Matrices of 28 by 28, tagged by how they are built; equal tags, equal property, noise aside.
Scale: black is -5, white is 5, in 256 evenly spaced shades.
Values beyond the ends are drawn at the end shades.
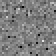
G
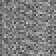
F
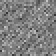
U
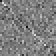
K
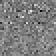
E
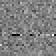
E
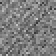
U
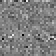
E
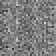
F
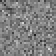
K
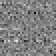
E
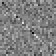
K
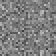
F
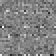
E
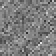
U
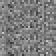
F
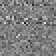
E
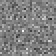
E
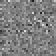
E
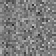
F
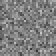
F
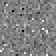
G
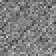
U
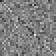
K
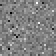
G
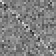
K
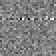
E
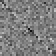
K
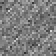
U
